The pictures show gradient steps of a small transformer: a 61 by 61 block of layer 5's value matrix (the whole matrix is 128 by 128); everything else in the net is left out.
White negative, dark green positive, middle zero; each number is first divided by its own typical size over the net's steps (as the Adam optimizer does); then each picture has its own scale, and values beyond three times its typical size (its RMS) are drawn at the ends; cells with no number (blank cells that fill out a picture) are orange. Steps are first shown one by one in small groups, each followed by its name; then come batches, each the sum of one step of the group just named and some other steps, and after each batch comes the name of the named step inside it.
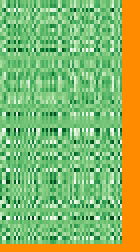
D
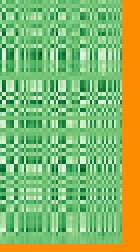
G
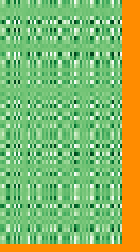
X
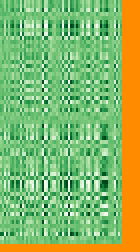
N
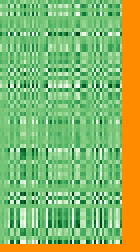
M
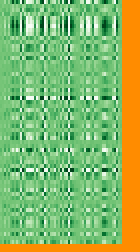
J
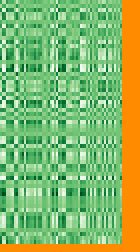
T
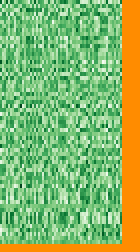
G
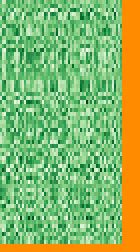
D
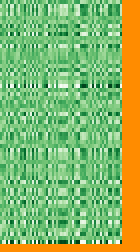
M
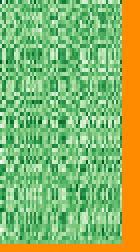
G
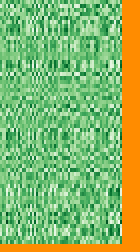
J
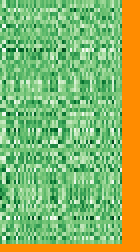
D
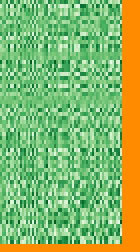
M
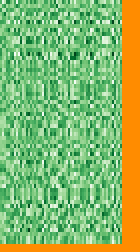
X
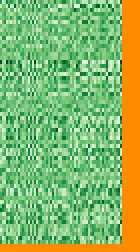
D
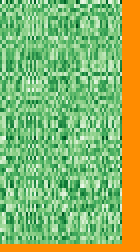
N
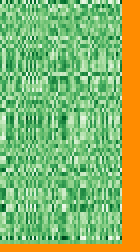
G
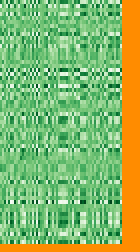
M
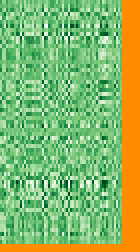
N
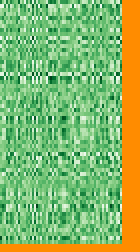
T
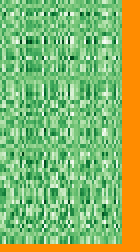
T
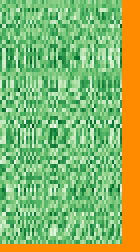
G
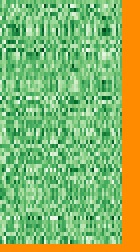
D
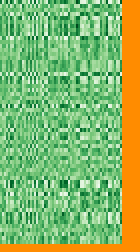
N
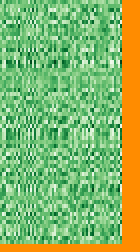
D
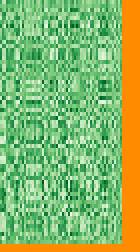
N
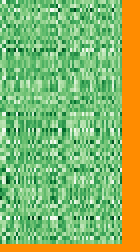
D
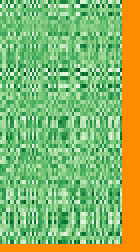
M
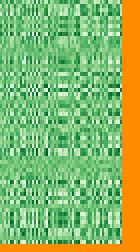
M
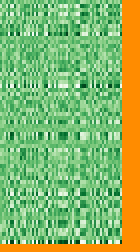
M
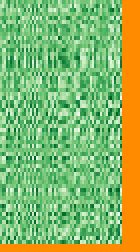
D
